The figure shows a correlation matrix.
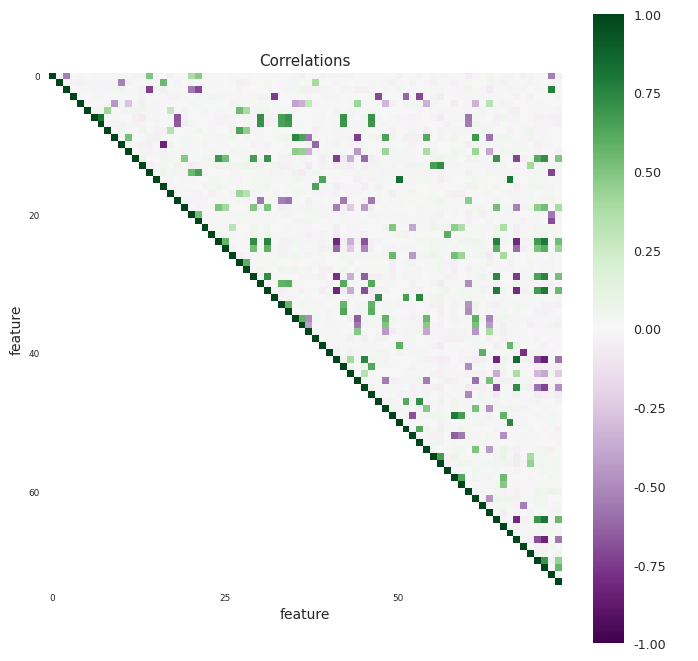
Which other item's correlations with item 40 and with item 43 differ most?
68
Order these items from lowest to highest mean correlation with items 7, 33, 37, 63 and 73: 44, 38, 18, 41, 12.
18, 41, 38, 12, 44
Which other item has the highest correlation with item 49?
58
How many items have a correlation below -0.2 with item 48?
4
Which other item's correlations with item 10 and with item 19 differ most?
16
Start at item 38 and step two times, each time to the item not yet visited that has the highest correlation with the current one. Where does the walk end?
1
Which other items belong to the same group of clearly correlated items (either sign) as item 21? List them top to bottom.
0, 2, 14, 20, 72
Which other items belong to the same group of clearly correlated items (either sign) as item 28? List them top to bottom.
5, 8, 17, 27
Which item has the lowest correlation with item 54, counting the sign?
44
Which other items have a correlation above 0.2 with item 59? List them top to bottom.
22, 26, 49, 58, 65
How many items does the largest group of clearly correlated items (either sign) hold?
14
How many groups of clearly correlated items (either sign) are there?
12
